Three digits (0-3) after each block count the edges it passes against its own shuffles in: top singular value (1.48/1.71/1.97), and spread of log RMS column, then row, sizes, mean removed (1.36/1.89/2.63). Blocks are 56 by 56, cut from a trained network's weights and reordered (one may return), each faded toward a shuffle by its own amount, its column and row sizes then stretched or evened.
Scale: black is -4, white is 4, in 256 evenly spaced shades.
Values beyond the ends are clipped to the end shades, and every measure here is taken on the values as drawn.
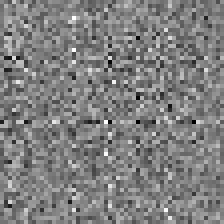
3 2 1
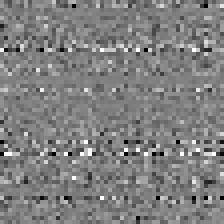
2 1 3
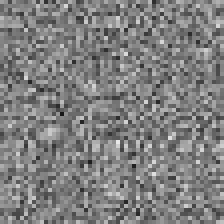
3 1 0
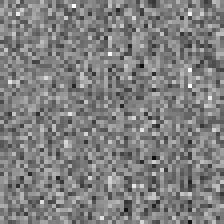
3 1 0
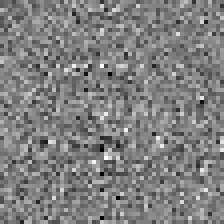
1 1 1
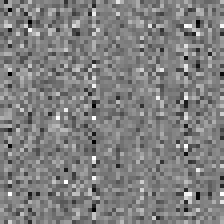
2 3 1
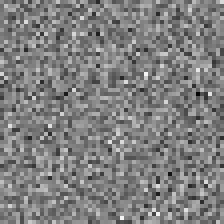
0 0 0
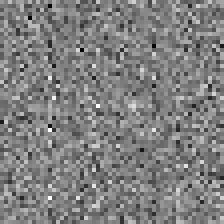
0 2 0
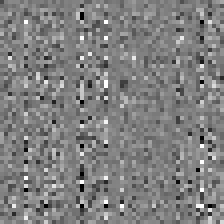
2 3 1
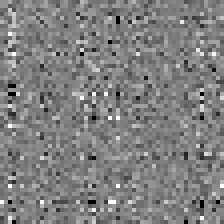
1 2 2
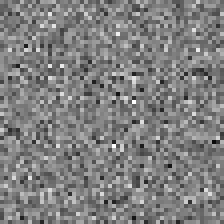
1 0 1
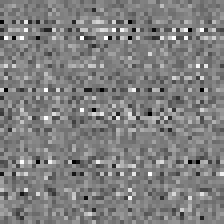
2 1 3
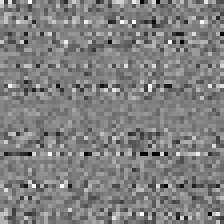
0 0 3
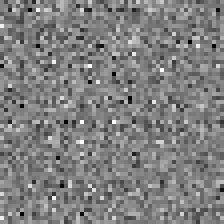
0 1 2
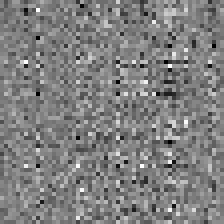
3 3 1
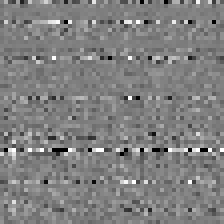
2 0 3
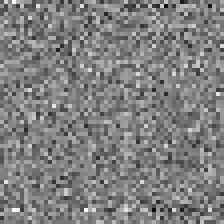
2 0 1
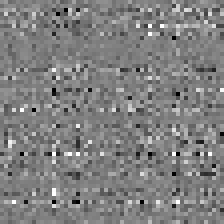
1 2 3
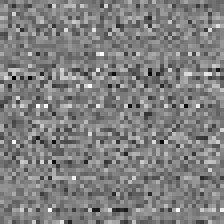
1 0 3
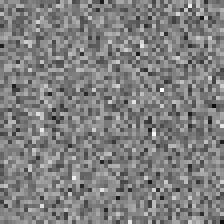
2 0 0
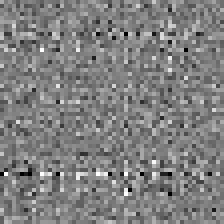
3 2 2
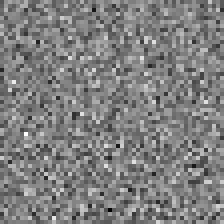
1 0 1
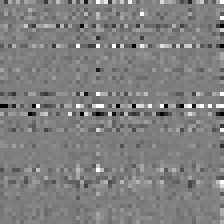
3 1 3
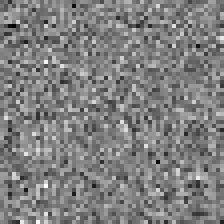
2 1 1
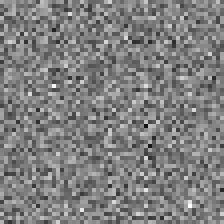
3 0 0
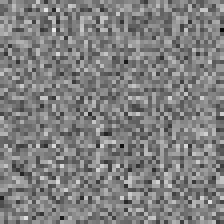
3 0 2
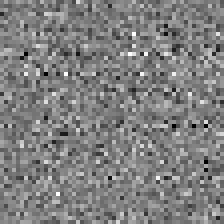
0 1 2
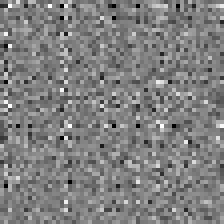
2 2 2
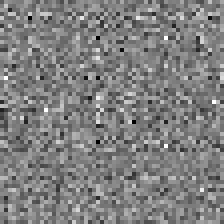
2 1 2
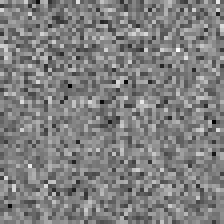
1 0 1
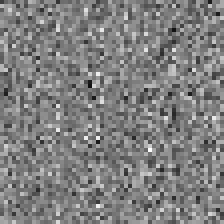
0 2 0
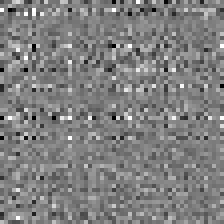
3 2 3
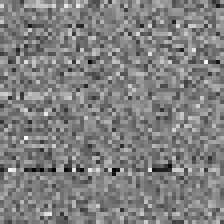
3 0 2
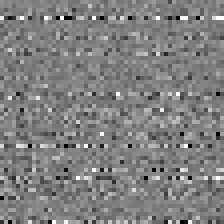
3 0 3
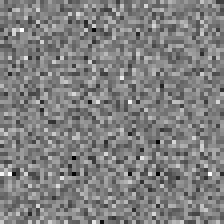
1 0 1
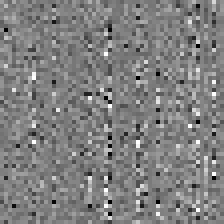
0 3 0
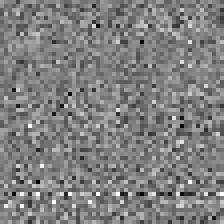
2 1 2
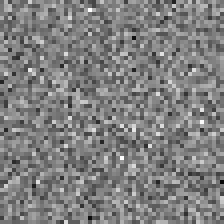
0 0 0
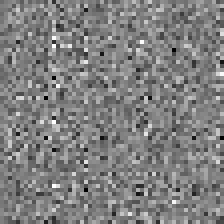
0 2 1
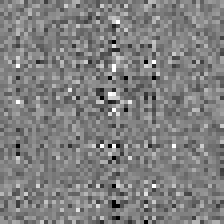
1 2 2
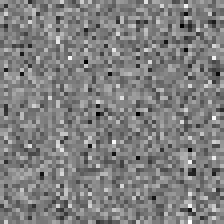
0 2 0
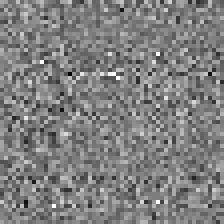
2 0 2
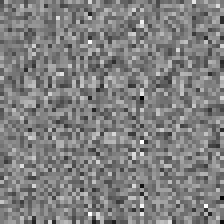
3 2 0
